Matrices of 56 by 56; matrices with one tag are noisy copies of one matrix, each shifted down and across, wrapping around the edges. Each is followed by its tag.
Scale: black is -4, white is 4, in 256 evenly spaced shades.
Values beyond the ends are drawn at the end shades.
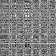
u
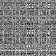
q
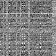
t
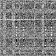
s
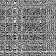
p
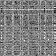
u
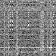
t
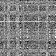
s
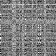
t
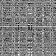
u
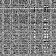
u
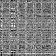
u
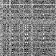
t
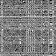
p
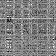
u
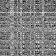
t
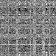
s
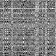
t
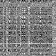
t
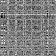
u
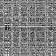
u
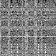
s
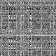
q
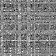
s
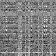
t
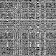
p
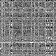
q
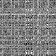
q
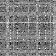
s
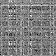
q
